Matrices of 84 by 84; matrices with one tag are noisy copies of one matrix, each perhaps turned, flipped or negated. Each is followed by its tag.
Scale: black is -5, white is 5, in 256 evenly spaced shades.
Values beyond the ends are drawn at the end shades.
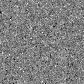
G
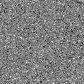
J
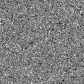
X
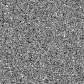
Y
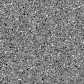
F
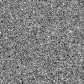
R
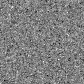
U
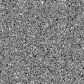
G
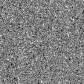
G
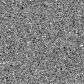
Y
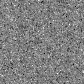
G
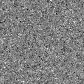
R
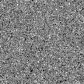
R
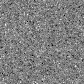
F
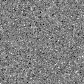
U
